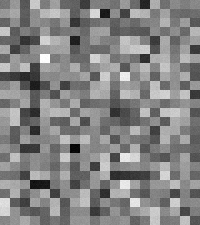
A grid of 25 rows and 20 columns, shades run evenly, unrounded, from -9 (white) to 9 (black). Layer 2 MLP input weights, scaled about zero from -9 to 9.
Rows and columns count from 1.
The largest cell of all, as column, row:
8, 17
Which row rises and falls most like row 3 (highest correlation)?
20
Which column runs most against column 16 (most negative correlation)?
7
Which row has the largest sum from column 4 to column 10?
21
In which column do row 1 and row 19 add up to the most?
15
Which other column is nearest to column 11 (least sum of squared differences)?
19
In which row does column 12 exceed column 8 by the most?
12
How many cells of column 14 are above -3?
17
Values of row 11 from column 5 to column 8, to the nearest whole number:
0 3 -2 -1
